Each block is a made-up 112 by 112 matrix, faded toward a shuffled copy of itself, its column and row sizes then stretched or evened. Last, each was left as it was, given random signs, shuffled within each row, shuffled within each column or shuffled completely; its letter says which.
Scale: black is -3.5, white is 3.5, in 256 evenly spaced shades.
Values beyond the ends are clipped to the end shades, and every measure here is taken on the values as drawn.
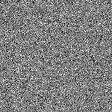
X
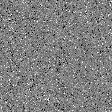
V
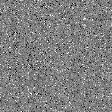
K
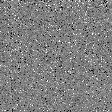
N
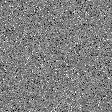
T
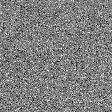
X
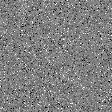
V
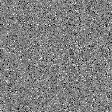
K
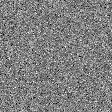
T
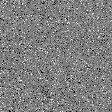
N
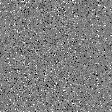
N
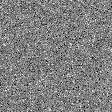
T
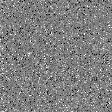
K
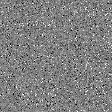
N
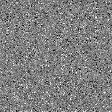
K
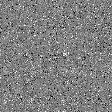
N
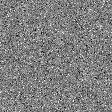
T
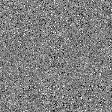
N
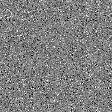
N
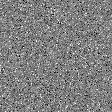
T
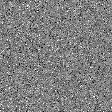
V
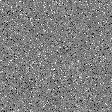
T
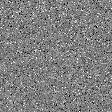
X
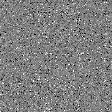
K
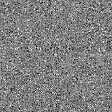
K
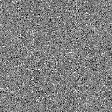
K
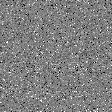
X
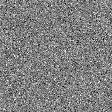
V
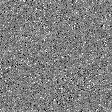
T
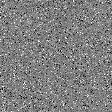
V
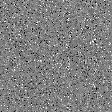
V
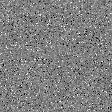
X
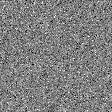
T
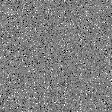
V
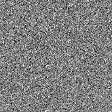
V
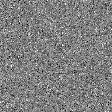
V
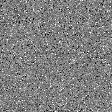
X
